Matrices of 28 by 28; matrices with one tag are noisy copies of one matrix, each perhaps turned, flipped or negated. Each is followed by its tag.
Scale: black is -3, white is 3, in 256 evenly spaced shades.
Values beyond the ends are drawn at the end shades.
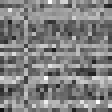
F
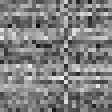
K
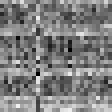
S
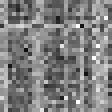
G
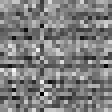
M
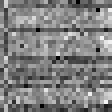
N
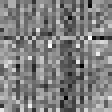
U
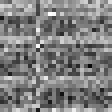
S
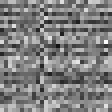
M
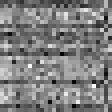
N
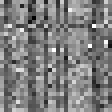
F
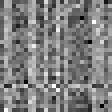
F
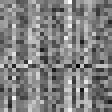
K
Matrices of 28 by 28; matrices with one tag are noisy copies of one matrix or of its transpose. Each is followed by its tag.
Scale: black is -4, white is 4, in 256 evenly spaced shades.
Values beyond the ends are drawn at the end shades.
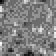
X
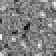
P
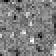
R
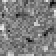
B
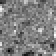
X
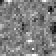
X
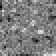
R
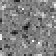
P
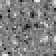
P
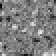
R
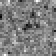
P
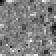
X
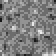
R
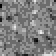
R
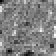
X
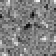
P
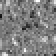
P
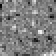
R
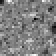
X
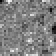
X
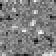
R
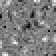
P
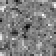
P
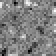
B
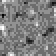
B
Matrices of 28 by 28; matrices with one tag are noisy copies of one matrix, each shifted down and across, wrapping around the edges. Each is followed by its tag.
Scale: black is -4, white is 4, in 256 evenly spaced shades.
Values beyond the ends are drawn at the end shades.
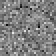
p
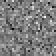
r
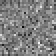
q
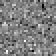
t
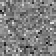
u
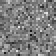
u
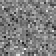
u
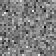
r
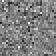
p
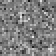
t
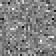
u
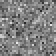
q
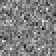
t
